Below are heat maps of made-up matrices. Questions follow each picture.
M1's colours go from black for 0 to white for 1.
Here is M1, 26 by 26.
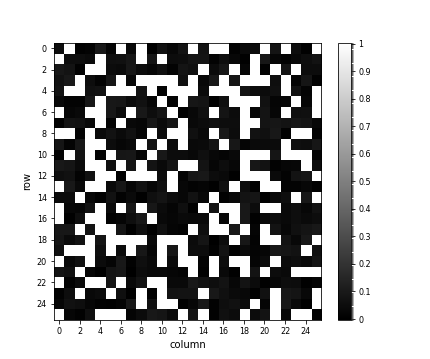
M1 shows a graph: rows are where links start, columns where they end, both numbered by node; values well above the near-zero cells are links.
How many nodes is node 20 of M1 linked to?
9
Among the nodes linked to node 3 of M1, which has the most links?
node 18
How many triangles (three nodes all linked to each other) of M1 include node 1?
2
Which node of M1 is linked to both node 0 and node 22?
node 6
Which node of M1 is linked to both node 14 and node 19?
node 2
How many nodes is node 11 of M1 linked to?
8
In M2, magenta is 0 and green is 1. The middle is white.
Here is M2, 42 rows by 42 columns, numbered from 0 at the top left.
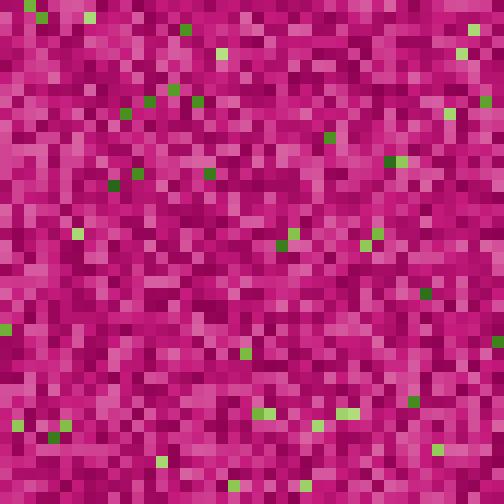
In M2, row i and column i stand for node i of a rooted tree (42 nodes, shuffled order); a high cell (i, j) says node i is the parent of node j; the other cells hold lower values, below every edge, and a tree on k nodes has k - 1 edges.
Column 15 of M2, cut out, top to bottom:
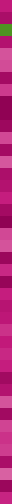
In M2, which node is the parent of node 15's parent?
0
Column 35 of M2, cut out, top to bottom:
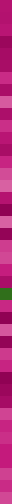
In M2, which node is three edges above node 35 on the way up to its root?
40
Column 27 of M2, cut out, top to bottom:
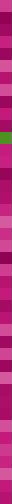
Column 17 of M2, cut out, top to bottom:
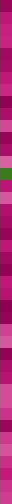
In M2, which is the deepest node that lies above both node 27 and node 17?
14
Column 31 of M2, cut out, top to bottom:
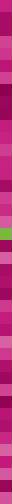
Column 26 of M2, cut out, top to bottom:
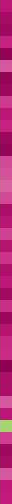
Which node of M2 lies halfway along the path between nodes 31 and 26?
24
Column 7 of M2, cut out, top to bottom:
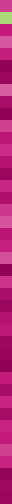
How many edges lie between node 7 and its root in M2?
6
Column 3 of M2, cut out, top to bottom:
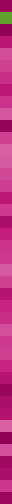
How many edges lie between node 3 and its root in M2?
6
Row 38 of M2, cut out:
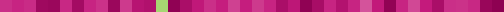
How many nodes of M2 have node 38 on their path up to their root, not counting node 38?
12
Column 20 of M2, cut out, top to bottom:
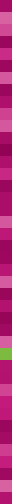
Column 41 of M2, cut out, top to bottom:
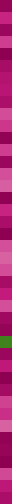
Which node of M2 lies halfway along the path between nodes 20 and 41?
34
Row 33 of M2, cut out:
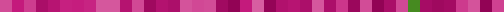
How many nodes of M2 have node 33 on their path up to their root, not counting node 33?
9
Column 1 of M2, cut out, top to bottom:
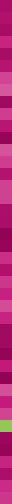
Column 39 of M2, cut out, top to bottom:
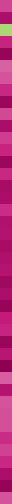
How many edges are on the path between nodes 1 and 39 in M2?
7
